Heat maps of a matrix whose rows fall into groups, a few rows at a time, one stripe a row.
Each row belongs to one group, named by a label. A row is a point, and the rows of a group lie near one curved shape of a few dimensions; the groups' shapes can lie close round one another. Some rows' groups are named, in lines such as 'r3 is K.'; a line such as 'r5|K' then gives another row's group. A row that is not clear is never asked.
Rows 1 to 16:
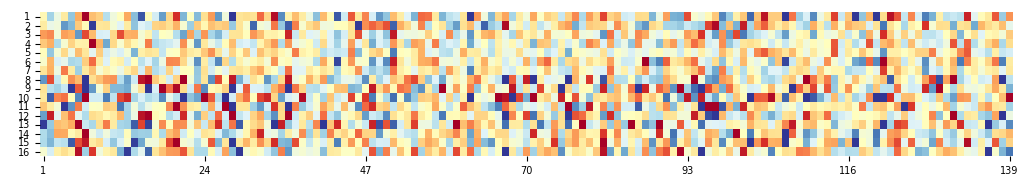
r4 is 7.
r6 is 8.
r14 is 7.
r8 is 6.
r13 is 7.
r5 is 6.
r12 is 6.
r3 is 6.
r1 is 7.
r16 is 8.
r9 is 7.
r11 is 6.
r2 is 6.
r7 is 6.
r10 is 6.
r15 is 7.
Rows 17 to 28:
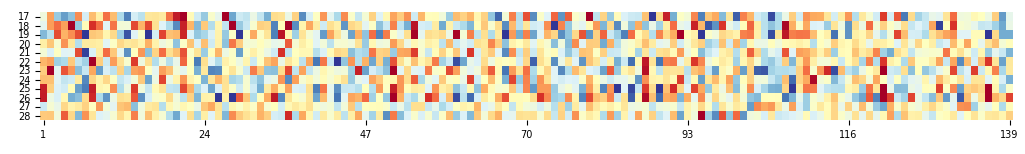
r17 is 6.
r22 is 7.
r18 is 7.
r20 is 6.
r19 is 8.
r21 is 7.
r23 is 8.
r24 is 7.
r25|7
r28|6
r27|6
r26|7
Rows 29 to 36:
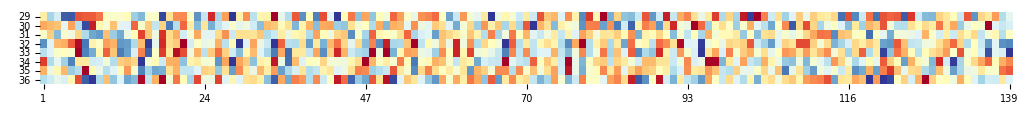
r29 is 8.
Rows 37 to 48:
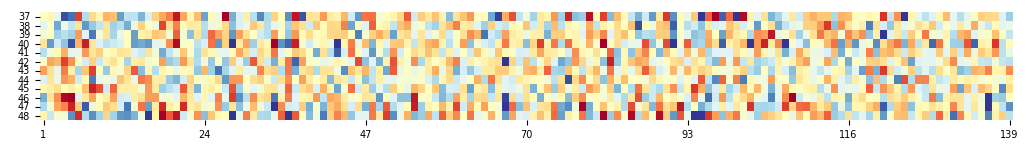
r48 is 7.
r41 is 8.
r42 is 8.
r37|6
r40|7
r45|7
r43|7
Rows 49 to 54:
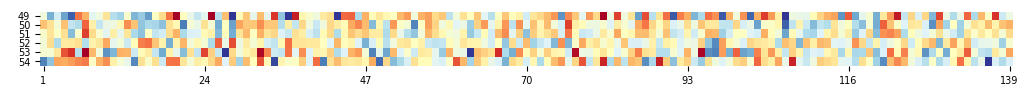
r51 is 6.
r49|7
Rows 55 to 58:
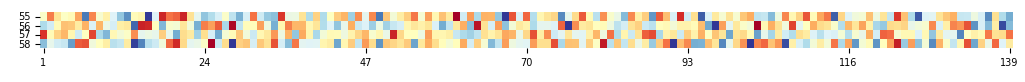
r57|7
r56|6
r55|8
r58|7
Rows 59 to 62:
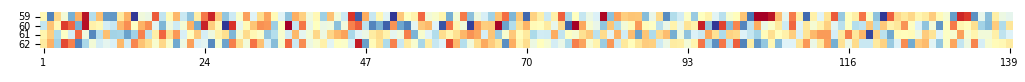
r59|6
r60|6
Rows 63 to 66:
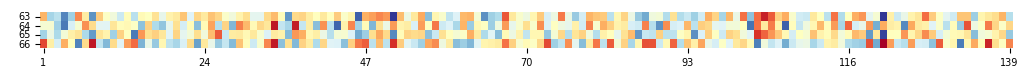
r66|7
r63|6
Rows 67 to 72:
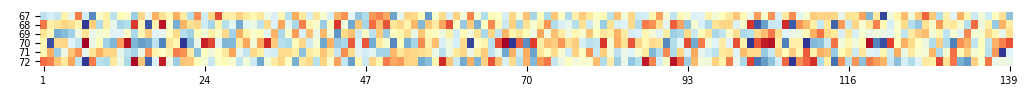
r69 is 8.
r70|6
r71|6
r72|7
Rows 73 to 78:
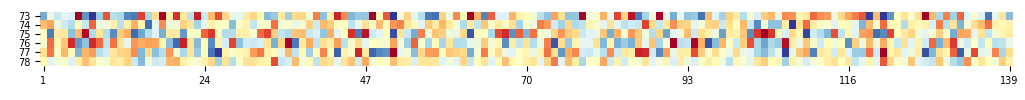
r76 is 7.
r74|7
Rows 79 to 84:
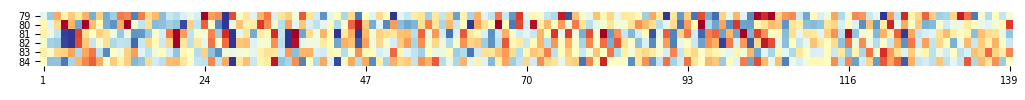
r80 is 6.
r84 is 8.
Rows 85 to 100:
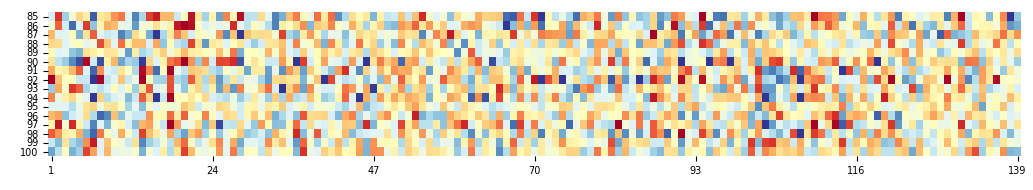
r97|8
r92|7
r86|6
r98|7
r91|7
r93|8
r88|7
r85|6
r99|6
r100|6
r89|6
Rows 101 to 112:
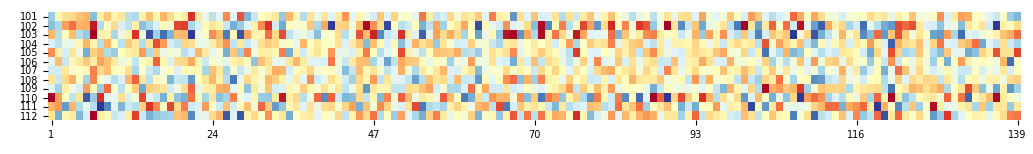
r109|6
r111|8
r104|6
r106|6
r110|7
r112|6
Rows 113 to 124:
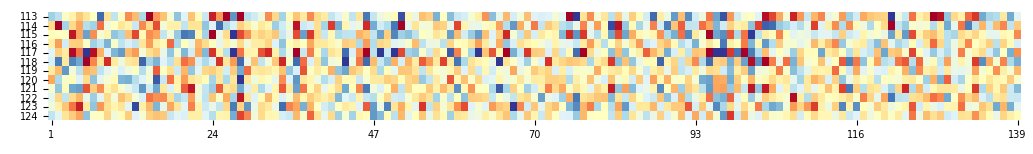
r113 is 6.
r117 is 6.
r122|6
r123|8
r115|6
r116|8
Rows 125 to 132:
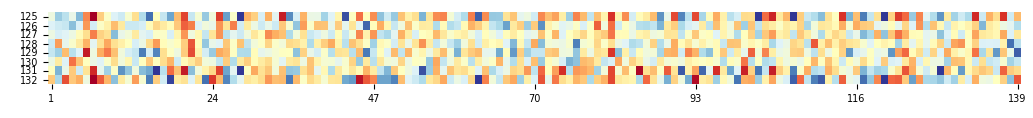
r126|6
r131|7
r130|8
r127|7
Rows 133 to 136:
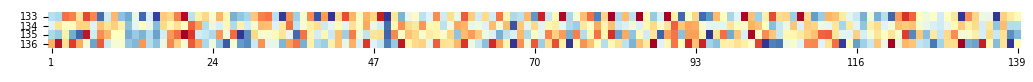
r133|7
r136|8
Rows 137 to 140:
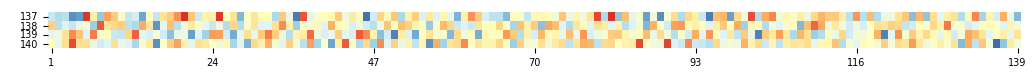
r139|6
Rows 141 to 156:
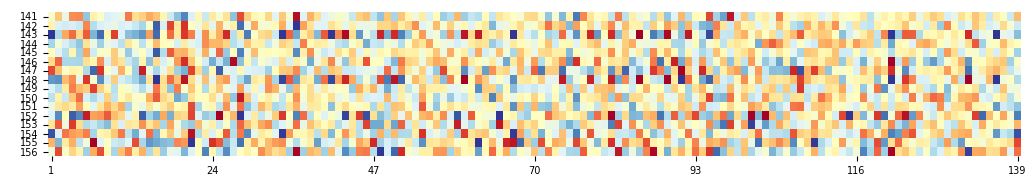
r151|7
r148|7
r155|6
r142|7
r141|6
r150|6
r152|8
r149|7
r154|7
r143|7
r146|6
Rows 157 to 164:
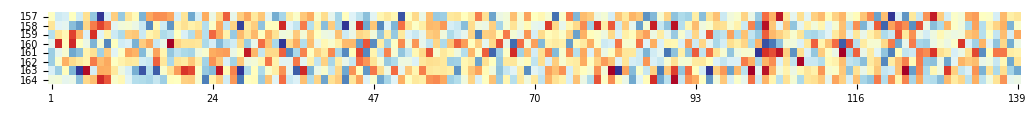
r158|8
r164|8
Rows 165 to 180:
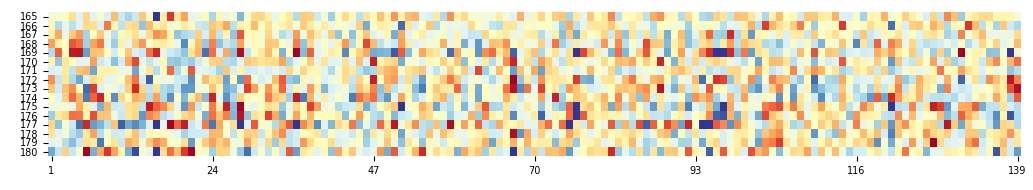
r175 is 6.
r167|6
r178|6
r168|7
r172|6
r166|6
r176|6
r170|6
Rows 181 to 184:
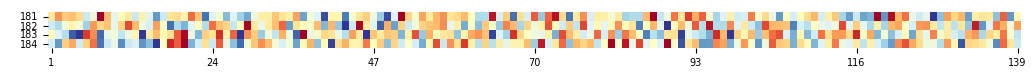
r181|8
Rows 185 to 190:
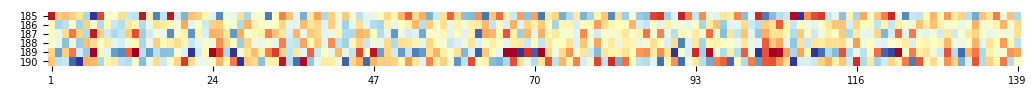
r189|6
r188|8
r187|6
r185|7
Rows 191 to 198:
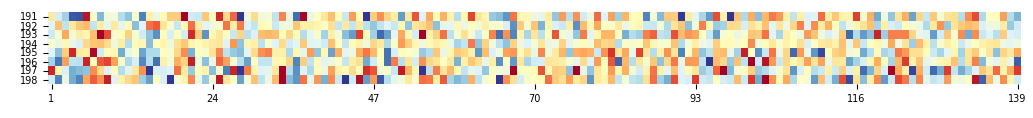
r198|8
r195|7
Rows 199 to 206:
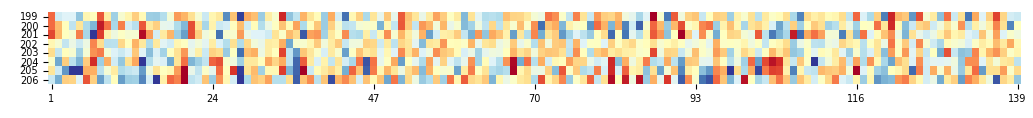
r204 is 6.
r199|7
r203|7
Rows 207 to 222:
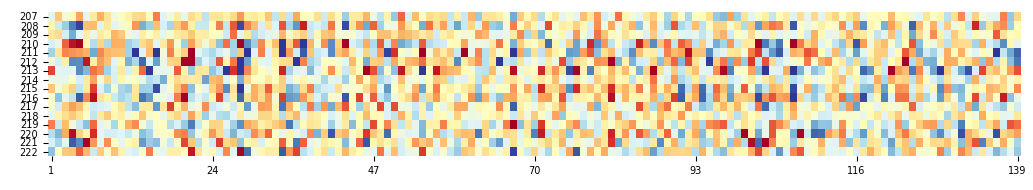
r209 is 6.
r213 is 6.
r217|7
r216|7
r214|7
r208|8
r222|7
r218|7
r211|8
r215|7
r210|7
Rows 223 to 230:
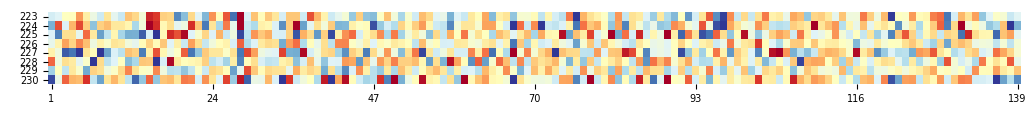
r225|7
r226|7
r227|8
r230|7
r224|6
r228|7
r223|6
